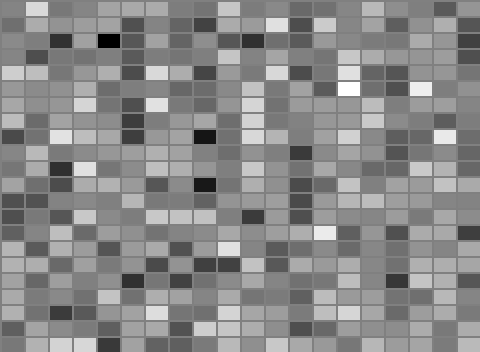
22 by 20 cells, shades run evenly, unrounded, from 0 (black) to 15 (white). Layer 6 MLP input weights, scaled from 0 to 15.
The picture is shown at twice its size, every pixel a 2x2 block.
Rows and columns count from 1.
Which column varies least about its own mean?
16
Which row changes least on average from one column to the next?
13
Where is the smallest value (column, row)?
5, 3
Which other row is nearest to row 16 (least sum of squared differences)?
21
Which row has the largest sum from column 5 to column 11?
20
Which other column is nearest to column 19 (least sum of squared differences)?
14
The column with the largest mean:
15
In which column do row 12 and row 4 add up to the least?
9
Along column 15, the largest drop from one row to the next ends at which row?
7
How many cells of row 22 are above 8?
13
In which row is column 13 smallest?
10
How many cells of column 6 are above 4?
19
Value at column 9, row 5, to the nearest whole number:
4
